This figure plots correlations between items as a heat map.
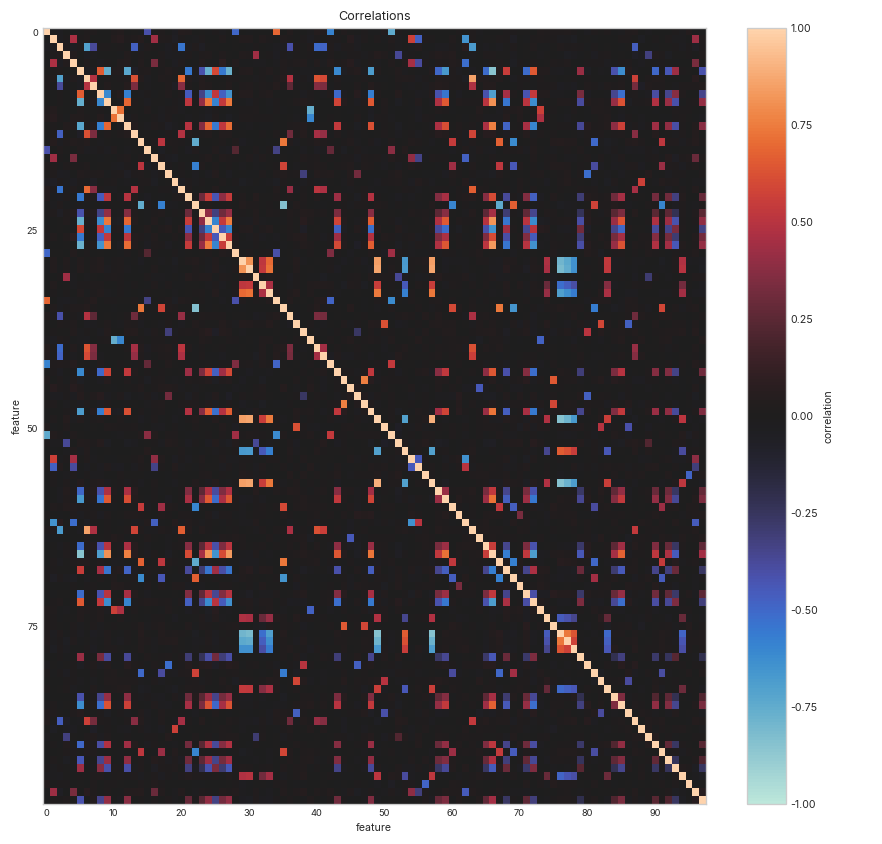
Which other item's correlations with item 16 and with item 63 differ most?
6
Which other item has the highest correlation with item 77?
76
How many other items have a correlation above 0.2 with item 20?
8
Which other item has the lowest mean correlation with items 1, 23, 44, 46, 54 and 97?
62
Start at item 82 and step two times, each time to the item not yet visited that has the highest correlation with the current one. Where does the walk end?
50
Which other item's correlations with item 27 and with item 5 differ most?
66
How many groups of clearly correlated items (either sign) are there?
15
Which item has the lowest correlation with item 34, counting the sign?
51
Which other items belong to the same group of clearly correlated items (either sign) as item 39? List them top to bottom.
10, 11, 73
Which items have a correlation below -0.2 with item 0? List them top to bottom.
15, 28, 42, 51
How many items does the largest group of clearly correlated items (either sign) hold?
26
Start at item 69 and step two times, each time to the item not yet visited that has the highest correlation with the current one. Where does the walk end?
81
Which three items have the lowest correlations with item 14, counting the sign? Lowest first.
22, 69, 81
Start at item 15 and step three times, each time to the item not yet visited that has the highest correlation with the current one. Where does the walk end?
28
